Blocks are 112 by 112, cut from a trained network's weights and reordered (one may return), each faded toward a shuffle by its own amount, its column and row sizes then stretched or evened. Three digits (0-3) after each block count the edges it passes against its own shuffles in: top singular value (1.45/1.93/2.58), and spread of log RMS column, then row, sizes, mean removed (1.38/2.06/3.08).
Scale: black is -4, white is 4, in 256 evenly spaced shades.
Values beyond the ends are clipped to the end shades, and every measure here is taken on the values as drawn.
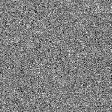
1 1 1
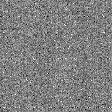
1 0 1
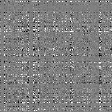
1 3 3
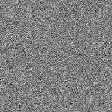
2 0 0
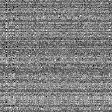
3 2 0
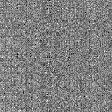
2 1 0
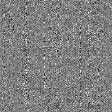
0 3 1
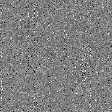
0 2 0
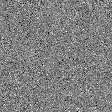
0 0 0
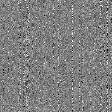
0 3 0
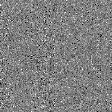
1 2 1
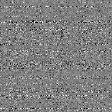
0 2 3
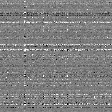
3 1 3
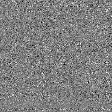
0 1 2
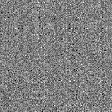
2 1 1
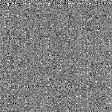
1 2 2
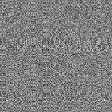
3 1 2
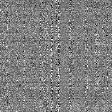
1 3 0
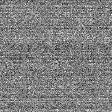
2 2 0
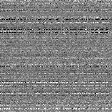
3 1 3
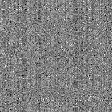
2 0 1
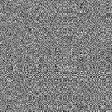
3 1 2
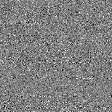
1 0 2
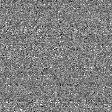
0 1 2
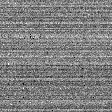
3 0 2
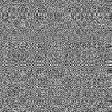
3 1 3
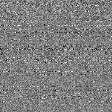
0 0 3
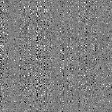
1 3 2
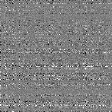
1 2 3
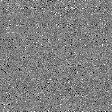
0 1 2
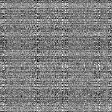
3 3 0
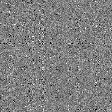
1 2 1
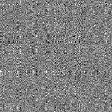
2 2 1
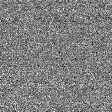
0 0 2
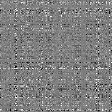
1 3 3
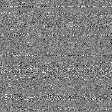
0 1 3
